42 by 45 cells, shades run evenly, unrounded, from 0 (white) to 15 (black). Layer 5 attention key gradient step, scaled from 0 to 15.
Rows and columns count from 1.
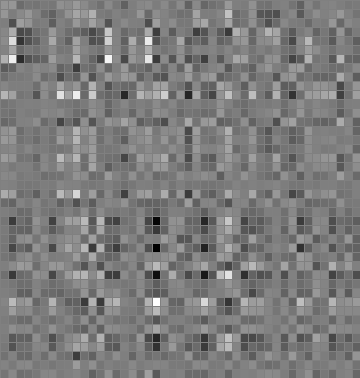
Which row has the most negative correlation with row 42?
3
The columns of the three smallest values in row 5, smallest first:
19, 2, 14
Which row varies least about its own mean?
21
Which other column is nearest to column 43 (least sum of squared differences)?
27
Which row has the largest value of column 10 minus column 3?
8
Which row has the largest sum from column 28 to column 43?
31
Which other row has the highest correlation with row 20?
9
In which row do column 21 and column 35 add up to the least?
11
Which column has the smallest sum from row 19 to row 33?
29
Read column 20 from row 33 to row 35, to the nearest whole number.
10 0 4
